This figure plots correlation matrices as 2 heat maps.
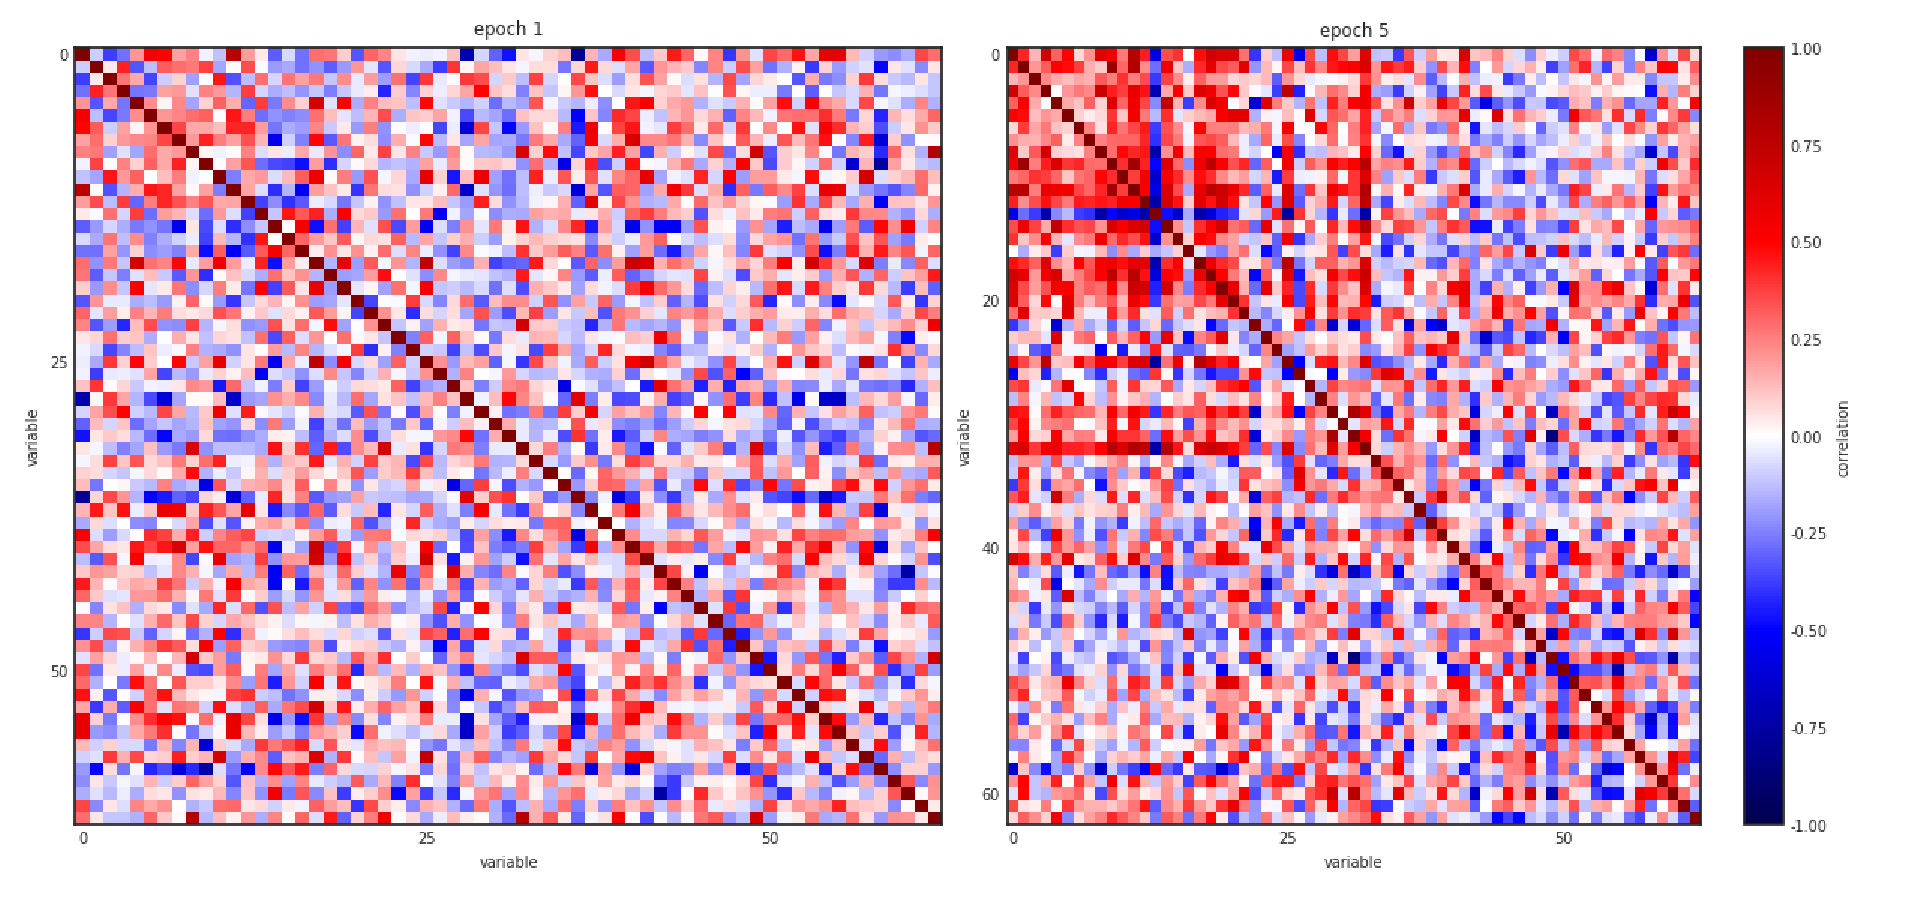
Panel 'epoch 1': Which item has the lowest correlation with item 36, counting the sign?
0
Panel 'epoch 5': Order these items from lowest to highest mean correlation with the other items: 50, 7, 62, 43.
50, 43, 62, 7
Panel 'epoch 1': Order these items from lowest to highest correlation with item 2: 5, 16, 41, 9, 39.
5, 39, 9, 16, 41
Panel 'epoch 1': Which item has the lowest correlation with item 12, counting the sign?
58
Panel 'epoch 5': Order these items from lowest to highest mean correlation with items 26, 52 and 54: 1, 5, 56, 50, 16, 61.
50, 16, 61, 56, 1, 5
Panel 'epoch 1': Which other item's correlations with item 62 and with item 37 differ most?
32
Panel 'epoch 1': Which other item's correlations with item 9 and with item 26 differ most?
48
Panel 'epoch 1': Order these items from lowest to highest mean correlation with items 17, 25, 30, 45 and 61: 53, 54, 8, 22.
8, 22, 54, 53
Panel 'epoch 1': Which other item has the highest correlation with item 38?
24
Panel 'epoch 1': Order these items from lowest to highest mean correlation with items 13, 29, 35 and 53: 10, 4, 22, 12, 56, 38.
22, 12, 38, 4, 56, 10
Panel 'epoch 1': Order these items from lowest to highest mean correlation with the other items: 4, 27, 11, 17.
27, 11, 4, 17
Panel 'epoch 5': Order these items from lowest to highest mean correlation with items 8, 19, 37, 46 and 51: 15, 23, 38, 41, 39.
39, 38, 15, 23, 41
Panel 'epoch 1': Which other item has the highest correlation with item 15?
13
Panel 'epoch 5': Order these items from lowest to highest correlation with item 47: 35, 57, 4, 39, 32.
4, 32, 39, 35, 57
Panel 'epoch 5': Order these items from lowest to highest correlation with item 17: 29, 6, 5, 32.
5, 29, 6, 32
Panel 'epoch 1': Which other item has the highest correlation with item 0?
11
